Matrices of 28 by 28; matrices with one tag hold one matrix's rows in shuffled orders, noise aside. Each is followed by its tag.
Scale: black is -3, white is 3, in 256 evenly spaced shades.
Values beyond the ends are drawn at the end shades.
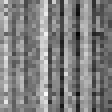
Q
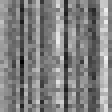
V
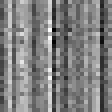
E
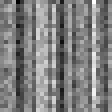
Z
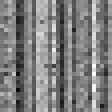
Z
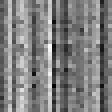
E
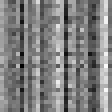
V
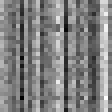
V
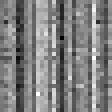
Z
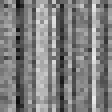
Z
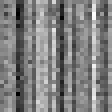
Z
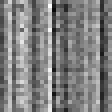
E
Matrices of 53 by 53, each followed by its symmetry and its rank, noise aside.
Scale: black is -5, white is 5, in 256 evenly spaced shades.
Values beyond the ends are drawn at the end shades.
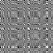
symmetric, rank two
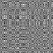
no symmetry, rank three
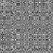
no symmetry, rank four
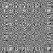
symmetric, rank four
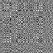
symmetric, rank four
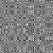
no symmetry, rank four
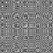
symmetric, rank three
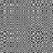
symmetric, rank two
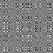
antisymmetric, rank two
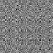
no symmetry, rank four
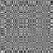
antisymmetric, rank two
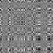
symmetric, rank two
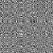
antisymmetric, rank four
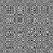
symmetric, rank three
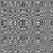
no symmetry, rank two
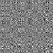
antisymmetric, rank four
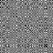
symmetric, rank three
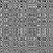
no symmetry, rank three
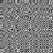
symmetric, rank three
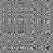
no symmetry, rank three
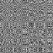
antisymmetric, rank four
